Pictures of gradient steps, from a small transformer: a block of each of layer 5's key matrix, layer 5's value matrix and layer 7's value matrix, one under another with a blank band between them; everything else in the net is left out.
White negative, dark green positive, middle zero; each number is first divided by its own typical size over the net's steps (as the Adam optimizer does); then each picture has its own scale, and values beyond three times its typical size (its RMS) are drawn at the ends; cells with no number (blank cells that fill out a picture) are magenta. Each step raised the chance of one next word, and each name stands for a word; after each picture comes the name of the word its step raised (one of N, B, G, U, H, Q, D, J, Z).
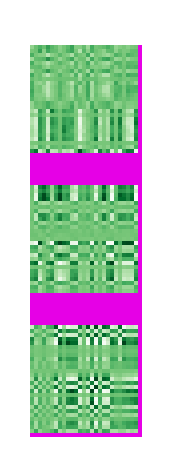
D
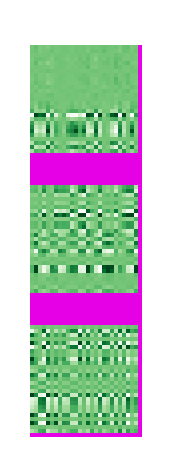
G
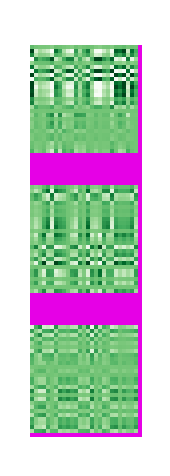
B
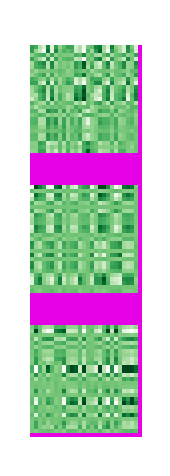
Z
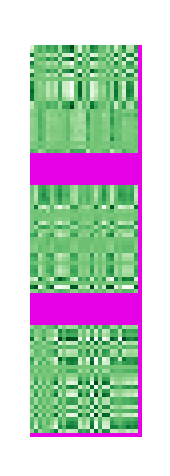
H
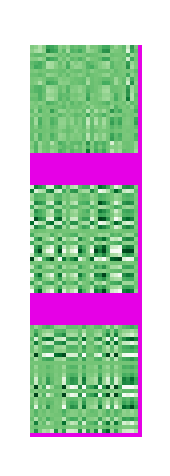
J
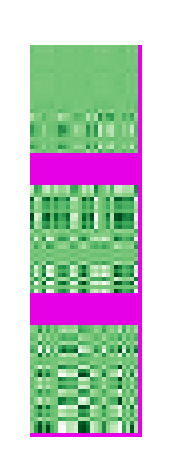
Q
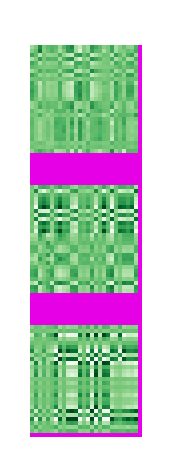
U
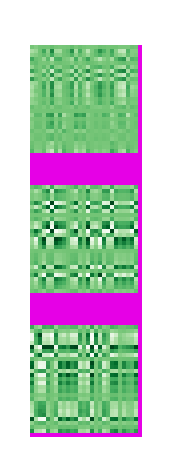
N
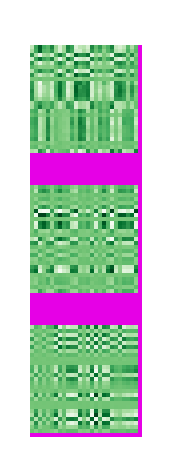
G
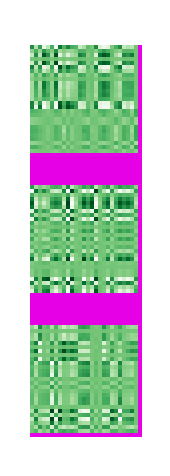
U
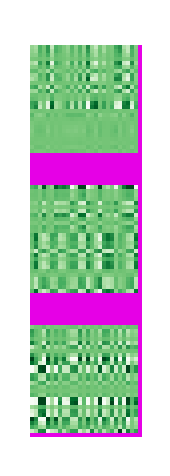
Z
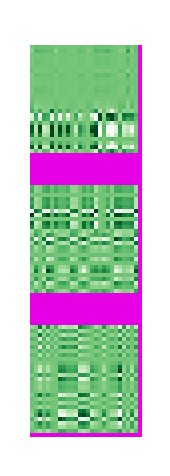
G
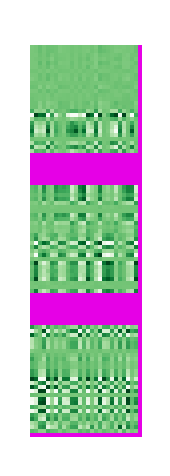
D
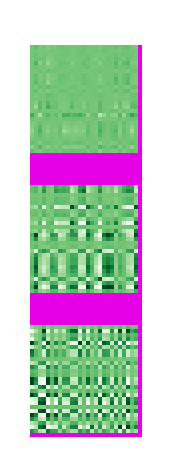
H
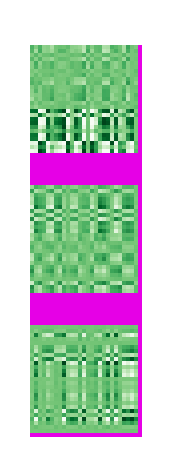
U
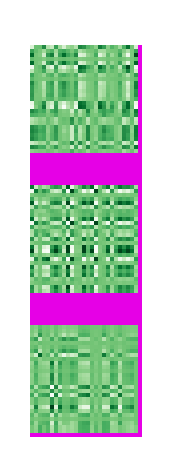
J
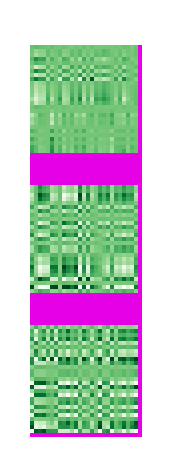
H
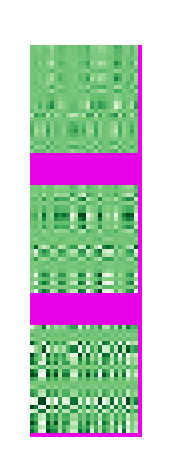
Q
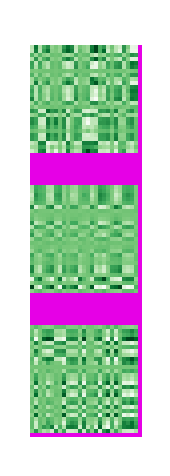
H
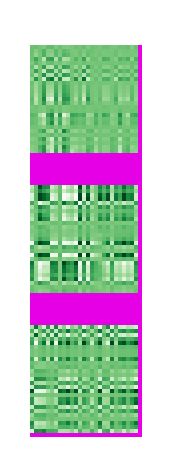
D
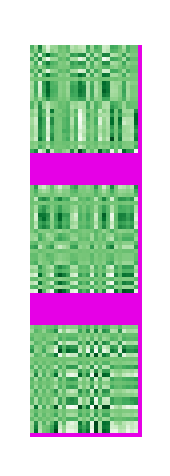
Q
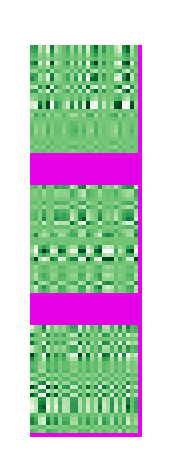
J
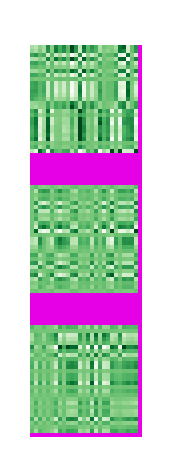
N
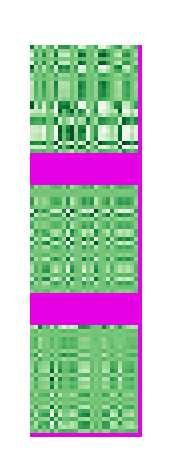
G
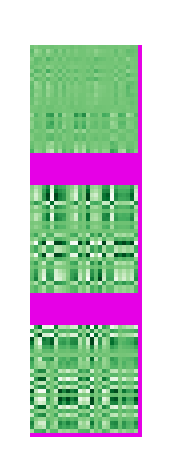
D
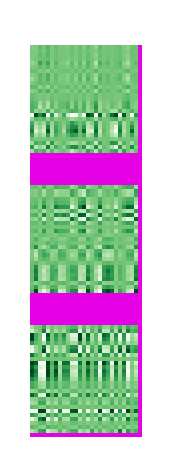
U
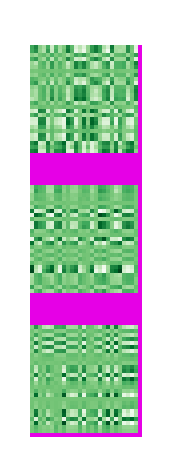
G
